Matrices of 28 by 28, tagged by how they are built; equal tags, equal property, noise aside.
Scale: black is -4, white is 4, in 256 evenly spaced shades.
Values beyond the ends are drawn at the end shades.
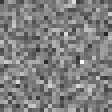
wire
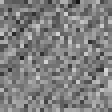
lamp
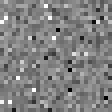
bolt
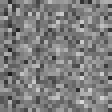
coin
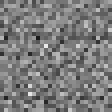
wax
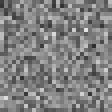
wax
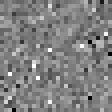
bolt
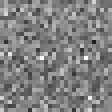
wax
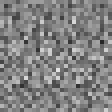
wax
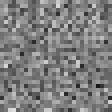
wax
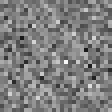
wire
